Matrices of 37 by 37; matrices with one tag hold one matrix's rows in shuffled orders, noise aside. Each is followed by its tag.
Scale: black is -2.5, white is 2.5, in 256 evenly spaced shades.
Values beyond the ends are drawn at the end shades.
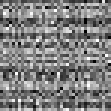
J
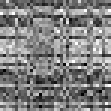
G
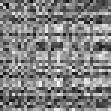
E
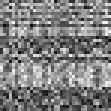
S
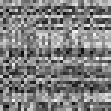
E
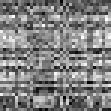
G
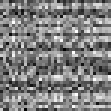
E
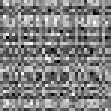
J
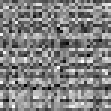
S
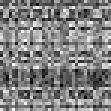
S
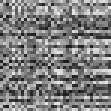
E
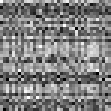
J
